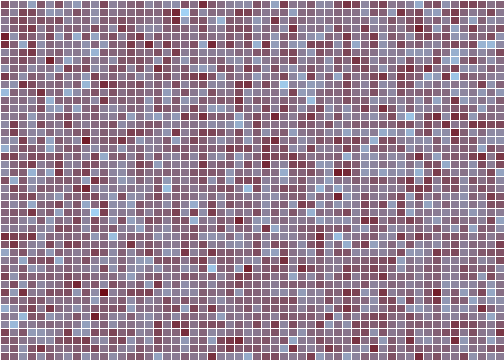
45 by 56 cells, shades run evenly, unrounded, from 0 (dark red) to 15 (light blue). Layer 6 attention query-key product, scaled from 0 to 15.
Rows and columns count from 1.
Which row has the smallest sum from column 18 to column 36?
41
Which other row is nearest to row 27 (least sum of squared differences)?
7
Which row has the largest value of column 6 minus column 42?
28
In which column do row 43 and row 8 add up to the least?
40
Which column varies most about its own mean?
51
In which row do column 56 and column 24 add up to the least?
32
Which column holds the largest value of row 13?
35
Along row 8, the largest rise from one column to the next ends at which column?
50
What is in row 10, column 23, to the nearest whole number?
3
